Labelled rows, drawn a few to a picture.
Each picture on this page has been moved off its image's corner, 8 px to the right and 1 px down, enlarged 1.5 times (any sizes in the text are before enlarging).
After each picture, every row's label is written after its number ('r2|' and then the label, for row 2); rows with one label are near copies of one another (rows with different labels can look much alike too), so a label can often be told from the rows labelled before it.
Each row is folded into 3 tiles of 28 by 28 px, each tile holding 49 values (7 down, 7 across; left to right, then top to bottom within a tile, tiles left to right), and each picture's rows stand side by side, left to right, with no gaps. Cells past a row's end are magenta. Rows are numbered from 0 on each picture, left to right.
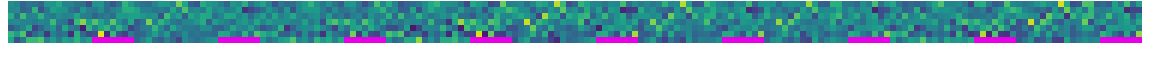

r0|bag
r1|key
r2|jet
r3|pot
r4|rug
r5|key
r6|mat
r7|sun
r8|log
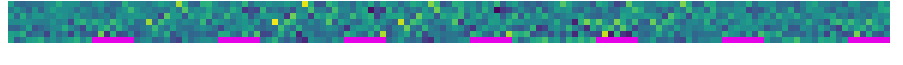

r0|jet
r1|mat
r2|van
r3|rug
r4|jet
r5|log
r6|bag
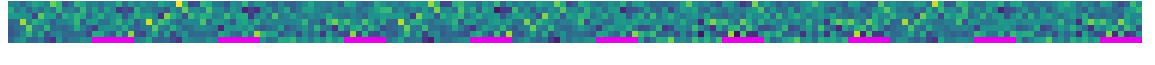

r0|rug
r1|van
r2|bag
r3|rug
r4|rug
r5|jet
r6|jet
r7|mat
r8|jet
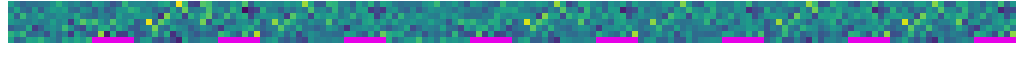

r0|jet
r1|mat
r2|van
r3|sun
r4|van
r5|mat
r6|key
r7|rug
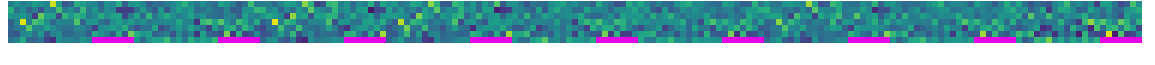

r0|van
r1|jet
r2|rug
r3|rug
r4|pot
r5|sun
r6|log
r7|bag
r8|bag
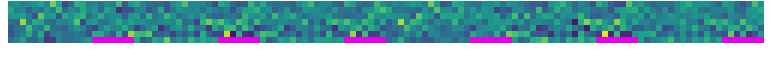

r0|rug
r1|sun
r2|sun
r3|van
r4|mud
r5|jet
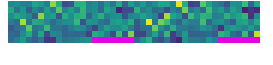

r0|rug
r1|van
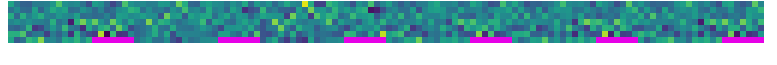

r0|jet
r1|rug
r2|key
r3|pot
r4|jet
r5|jet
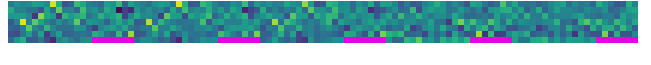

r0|van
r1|mat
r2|rug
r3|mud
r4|bag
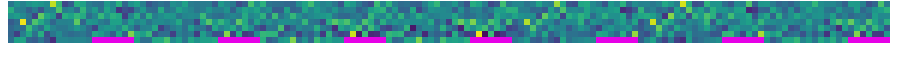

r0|van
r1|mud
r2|sun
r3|sun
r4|key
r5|key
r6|jet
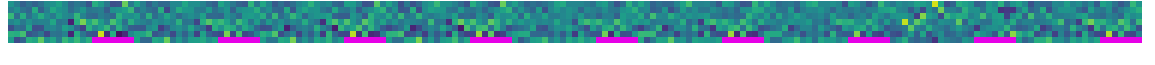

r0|mud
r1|pot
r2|pot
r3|pot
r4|jet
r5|sun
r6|sun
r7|van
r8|bag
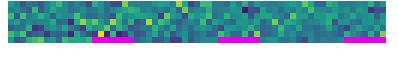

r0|mud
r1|log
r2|rug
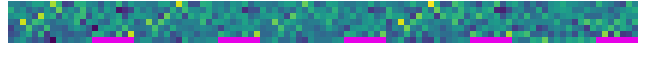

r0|rug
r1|mat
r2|rug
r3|key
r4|pot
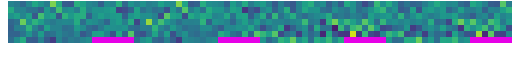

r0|key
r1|van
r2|bag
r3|pot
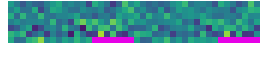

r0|bag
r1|sun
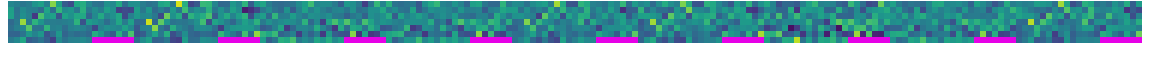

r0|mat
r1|mat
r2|jet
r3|sun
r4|mat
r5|key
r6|pot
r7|sun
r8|log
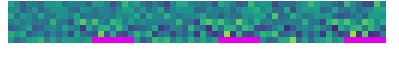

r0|bag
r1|bag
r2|pot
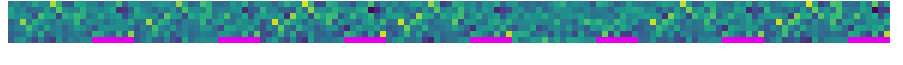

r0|key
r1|log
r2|key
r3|rug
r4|sun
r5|log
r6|log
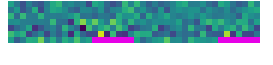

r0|bag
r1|sun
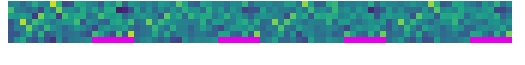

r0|key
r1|rug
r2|mat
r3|key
